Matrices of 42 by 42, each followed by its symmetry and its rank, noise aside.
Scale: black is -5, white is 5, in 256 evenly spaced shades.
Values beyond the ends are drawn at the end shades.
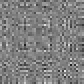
antisymmetric, rank four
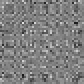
symmetric, rank four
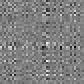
antisymmetric, rank two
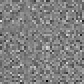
symmetric, rank four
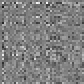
no symmetry, rank three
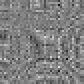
antisymmetric, rank four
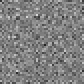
symmetric, rank four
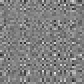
no symmetry, rank two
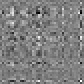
no symmetry, rank three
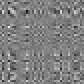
no symmetry, rank two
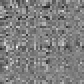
no symmetry, rank four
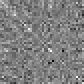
symmetric, rank four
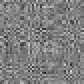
no symmetry, rank four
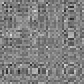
symmetric, rank four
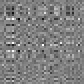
no symmetry, rank two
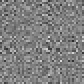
no symmetry, rank three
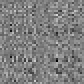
no symmetry, rank three
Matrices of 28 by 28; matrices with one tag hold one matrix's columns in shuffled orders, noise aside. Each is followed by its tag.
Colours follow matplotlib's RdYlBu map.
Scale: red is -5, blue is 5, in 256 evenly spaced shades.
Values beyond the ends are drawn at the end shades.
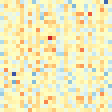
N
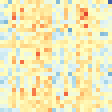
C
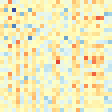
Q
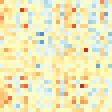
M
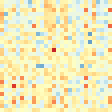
M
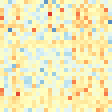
C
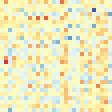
Q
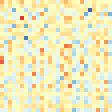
Q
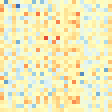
N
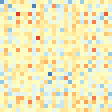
N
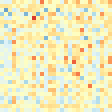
Q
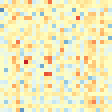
Q
